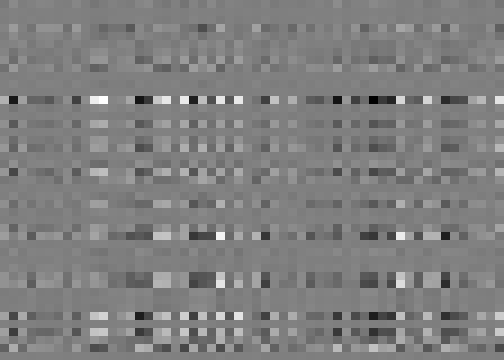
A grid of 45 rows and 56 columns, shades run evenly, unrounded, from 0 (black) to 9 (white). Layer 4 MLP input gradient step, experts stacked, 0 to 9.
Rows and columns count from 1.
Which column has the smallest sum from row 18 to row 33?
42
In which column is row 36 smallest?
50
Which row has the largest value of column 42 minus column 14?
44
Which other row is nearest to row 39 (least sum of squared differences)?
37
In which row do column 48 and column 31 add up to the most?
13
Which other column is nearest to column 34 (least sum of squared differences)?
55
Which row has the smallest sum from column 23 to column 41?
30
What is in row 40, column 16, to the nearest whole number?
1
